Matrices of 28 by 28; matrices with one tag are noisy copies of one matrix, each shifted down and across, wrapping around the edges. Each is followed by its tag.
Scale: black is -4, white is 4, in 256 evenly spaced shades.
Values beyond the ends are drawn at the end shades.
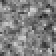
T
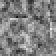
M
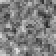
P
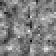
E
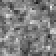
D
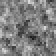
D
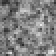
T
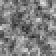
D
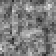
E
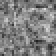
M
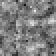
E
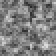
P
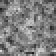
T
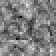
M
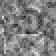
M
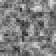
P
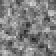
D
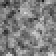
T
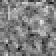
M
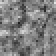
E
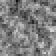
D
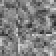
M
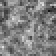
T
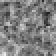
P
